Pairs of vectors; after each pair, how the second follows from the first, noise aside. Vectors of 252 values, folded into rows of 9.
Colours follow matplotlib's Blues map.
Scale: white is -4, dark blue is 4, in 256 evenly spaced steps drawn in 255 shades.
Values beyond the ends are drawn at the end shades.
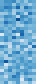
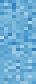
reversed, negated, shrunk.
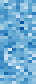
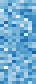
reversed.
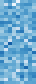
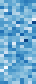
wrapped around.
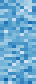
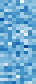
wrapped around.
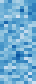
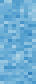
negated, shrunk.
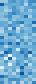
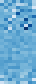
reversed, negated, partly zeroed.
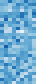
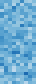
reversed, negated, shrunk.
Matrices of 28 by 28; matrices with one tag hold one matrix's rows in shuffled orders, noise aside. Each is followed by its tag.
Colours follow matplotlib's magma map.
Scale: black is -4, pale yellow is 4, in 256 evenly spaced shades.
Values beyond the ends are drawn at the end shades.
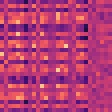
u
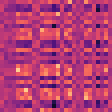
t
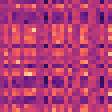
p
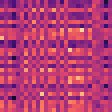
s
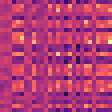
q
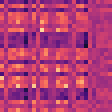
u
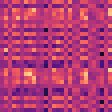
p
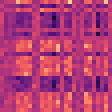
t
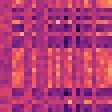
q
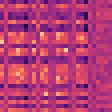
u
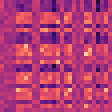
t
